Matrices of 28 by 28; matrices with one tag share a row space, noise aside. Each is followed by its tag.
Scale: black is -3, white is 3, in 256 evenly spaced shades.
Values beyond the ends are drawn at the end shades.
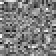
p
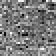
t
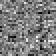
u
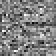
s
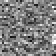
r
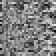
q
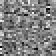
p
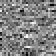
t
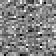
u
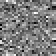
p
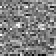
t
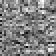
t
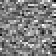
q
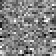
q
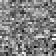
r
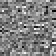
r
